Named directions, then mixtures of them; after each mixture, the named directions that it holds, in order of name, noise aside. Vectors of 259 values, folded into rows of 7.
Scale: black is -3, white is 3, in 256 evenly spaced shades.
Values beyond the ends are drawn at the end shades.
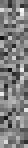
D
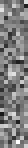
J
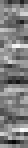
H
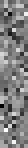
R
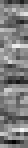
H.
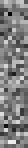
H, J, R.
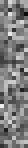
D, H, R.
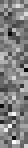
J, R.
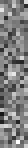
J.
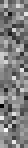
R.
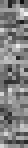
D, H, R.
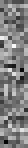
D, H.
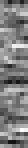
H.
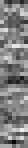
H.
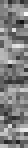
H, R.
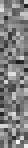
J.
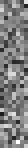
J.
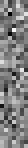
D, R.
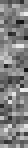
H, J, R.
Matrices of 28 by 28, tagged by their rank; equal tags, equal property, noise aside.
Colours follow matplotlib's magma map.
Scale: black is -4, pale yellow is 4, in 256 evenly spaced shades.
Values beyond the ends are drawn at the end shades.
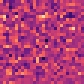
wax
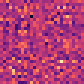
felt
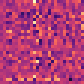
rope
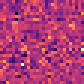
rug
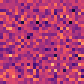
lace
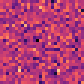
lace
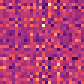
rug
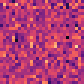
felt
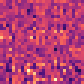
rope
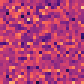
felt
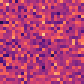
lace
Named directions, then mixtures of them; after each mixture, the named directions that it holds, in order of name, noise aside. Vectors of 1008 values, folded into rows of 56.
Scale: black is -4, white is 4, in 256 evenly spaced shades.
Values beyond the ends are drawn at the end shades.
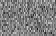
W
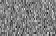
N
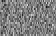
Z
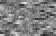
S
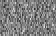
N, Z.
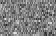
N, S, W.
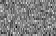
N, S, Z.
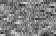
S.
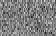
W.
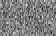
W, Z.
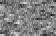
S.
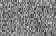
W.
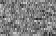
N, S, W.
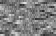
S.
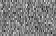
W, Z.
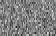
N.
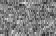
N, S.
